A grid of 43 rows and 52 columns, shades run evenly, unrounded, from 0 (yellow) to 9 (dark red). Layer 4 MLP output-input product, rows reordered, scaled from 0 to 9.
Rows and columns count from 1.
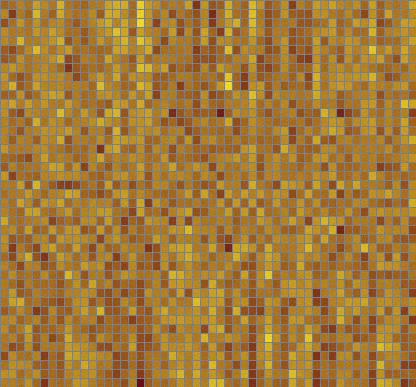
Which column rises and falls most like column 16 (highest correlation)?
52
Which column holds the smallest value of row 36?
43
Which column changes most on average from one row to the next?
13
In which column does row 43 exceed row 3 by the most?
18
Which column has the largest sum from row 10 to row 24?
25
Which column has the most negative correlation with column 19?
34
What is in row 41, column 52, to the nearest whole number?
7
